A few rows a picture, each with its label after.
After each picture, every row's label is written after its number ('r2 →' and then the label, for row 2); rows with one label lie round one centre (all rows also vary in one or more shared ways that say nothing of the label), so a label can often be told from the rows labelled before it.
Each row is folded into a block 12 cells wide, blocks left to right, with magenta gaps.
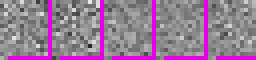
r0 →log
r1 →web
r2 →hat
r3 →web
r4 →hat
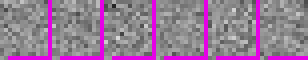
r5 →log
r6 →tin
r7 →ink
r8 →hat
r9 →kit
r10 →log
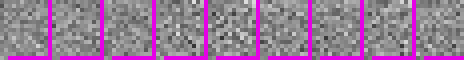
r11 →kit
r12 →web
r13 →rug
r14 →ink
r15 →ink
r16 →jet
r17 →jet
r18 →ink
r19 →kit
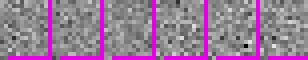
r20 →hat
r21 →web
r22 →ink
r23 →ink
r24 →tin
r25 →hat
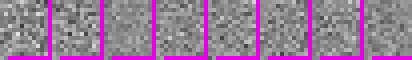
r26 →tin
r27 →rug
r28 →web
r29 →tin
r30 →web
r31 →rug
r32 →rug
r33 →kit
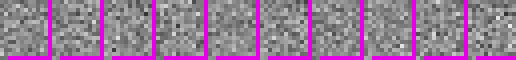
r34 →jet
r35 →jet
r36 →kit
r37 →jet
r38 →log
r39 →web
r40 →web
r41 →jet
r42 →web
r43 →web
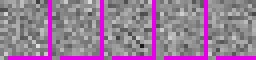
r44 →jet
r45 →ink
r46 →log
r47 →log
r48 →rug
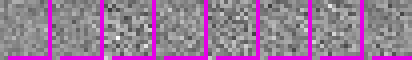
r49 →web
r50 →ink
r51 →ink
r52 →web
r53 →ink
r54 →ink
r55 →jet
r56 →web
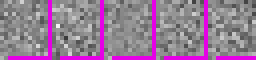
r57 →kit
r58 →rug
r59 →log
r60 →rug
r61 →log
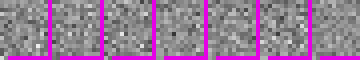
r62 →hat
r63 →tin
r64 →hat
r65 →kit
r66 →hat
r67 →ink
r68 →tin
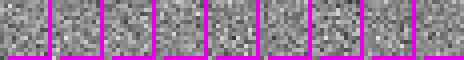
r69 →web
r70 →ink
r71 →web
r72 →log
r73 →web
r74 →tin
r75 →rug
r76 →kit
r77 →jet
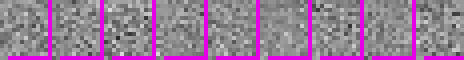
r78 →tin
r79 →hat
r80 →rug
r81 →tin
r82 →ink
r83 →hat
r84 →log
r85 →web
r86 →hat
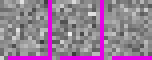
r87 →web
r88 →tin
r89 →log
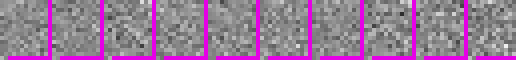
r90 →rug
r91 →ink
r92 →kit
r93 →rug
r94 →log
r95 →kit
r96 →jet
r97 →jet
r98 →kit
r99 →web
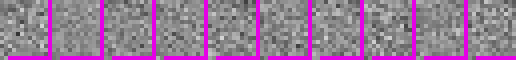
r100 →ink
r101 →rug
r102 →rug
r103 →rug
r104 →hat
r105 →jet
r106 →rug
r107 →log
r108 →web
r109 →log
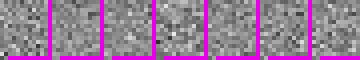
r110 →tin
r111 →hat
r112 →hat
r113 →tin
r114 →tin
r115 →log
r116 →jet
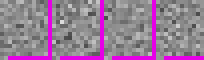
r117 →rug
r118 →hat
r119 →jet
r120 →kit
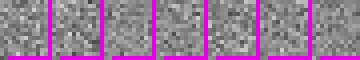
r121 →rug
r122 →tin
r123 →web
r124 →jet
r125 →hat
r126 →rug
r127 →ink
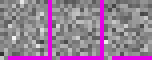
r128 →web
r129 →ink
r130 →log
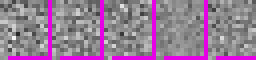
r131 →rug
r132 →rug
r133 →jet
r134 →kit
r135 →log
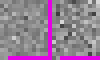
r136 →ink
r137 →ink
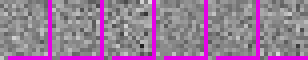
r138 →ink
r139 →log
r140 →kit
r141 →jet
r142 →hat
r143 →rug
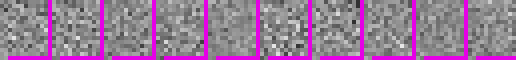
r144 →jet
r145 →ink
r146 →tin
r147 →kit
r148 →hat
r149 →jet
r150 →log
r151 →jet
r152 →jet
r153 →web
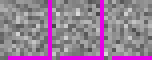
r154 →web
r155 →rug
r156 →kit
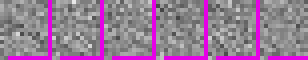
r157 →web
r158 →kit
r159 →kit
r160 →ink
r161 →kit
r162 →log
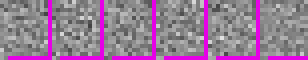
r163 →rug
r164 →kit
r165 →log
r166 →tin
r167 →ink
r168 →jet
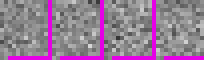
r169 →kit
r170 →log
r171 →hat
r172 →hat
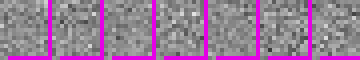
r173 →tin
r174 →log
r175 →hat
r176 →ink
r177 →jet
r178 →rug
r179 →jet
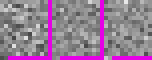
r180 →web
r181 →log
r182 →tin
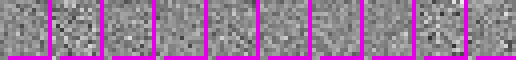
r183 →web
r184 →hat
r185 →hat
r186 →jet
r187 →web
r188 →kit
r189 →hat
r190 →hat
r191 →kit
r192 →kit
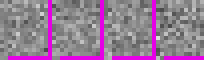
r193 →tin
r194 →hat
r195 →jet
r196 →kit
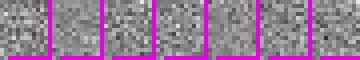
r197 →hat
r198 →log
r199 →kit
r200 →ink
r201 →jet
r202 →jet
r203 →jet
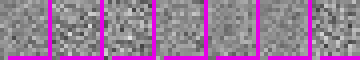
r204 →log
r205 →tin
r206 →kit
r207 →ink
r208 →rug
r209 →tin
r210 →jet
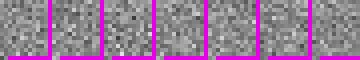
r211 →hat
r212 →ink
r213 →jet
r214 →hat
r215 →tin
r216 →web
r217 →rug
